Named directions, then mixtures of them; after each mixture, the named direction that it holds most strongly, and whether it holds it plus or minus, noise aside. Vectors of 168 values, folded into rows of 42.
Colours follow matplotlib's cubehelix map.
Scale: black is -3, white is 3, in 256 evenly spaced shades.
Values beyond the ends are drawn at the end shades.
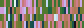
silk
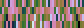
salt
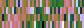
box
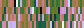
box, plus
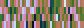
salt, minus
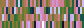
box, minus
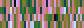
silk, minus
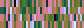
silk, minus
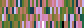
box, minus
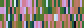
silk, plus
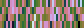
salt, plus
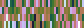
salt, minus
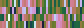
silk, plus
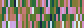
salt, minus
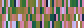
salt, minus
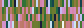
salt, minus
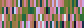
box, minus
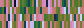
silk, minus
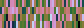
salt, plus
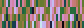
salt, plus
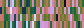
salt, plus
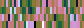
silk, minus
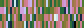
silk, plus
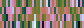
salt, plus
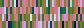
silk, plus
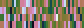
silk, plus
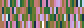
box, minus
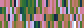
silk, minus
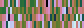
silk, minus
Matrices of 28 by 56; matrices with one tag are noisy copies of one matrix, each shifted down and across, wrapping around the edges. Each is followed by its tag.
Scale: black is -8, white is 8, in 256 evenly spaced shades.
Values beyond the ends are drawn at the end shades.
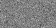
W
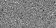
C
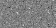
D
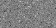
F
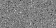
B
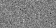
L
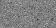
C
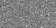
L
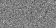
C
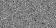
B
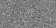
W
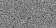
C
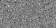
D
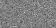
C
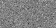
F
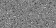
C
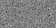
W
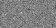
D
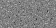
C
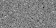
F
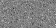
W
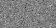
B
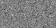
D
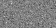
L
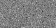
W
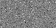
F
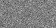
F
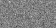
D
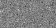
D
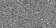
B
